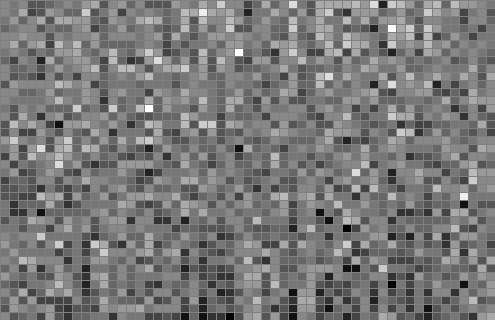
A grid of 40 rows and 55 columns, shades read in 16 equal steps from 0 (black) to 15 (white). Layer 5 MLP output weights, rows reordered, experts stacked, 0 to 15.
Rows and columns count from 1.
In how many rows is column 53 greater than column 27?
21
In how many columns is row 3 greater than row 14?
28
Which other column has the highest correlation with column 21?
23
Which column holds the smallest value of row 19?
27
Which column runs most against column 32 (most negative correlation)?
43
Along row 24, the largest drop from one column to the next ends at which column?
41
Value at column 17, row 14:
15
